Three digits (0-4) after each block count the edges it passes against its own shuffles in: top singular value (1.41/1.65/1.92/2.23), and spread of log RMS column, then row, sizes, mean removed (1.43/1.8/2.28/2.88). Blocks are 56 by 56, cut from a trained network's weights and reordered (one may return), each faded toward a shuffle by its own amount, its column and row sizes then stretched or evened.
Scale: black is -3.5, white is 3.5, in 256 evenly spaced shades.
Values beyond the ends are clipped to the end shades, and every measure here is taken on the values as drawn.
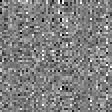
3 3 1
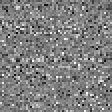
2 0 1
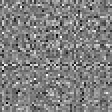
4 1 2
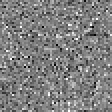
1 0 1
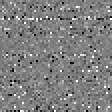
0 0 2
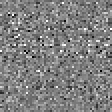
1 0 3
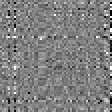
4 2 2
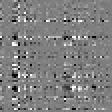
4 4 4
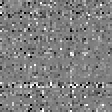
1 2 4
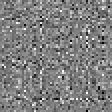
4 3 1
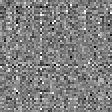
3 1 2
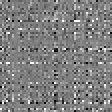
4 4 4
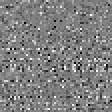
2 1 3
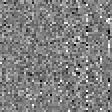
2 2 0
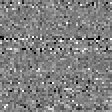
1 0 3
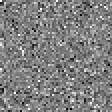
2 0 0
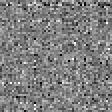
2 0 2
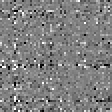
2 2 3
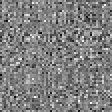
3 0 2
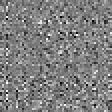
3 3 2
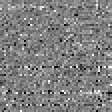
2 0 3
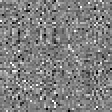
3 2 0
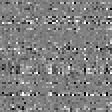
3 1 4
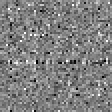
1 1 2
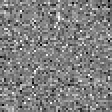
2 1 0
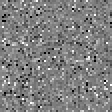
0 2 1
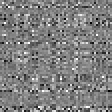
4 0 4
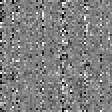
1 4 0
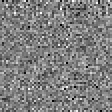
2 0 2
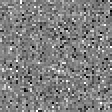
1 2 0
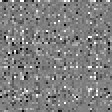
1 3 3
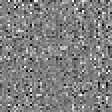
2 3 2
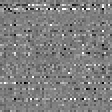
1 1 4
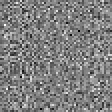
4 1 0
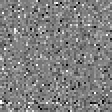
0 0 0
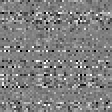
3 1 4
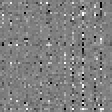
1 3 1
